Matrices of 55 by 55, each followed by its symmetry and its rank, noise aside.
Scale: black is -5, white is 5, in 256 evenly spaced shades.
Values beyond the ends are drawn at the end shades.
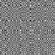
no symmetry, rank three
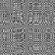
antisymmetric, rank four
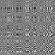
no symmetry, rank three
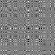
symmetric, rank two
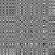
symmetric, rank two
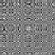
symmetric, rank three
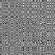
no symmetry, rank four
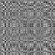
no symmetry, rank two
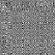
antisymmetric, rank four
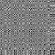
symmetric, rank three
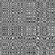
no symmetry, rank three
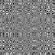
no symmetry, rank three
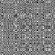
no symmetry, rank four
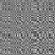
no symmetry, rank two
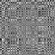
no symmetry, rank three
